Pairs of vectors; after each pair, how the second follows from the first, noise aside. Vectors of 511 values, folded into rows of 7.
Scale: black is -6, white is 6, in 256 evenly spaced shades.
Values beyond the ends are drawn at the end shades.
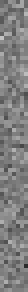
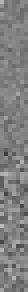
wrapped around, negated, partly zeroed.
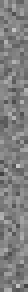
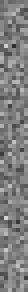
wrapped around.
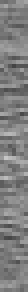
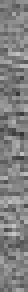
reversed, negated.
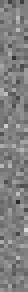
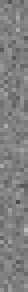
shrunk.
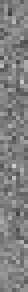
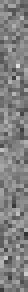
wrapped around.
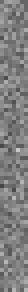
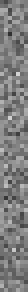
shuffled.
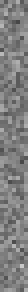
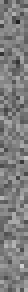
sign-scrambled.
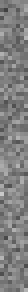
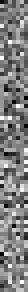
reversed, negated, scaled up.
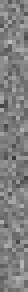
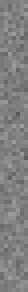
wrapped around, shrunk.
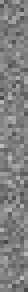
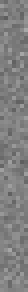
wrapped around, shrunk.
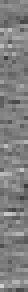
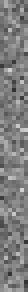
shuffled.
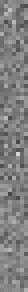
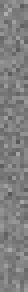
shrunk.
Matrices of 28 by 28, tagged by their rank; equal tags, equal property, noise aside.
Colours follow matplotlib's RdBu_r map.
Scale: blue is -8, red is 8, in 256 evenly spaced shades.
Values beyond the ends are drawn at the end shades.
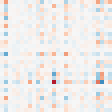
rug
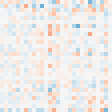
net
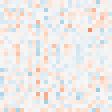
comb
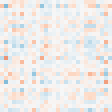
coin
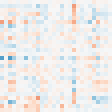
net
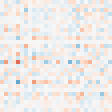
coin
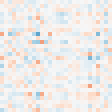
net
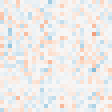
comb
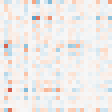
coin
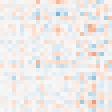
coin
